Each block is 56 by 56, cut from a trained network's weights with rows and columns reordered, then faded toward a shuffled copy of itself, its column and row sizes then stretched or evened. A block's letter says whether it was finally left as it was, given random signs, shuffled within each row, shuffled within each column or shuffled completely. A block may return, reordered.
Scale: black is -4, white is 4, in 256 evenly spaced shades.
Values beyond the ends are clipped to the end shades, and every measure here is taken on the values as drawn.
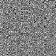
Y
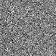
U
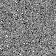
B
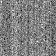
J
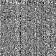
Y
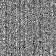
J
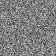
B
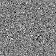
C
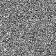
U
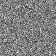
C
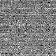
Y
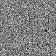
Y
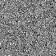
C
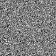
U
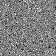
B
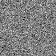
B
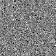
J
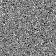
B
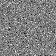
B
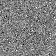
B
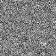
U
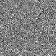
Y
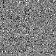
U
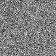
J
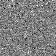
C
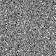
J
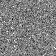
B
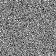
B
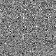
U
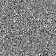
U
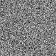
J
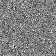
B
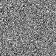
C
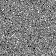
B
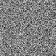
Y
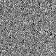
U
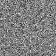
J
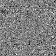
U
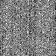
J
